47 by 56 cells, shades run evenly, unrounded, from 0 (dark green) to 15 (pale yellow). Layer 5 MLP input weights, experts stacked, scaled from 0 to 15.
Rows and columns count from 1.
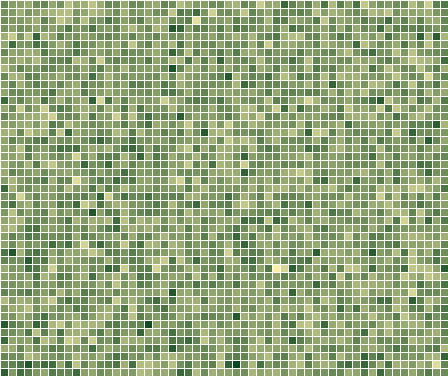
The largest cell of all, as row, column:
34, 35
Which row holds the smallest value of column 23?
15
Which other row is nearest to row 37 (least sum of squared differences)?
12
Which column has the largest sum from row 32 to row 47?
52
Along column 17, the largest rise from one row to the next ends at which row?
6
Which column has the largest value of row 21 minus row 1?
31
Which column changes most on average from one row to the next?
22
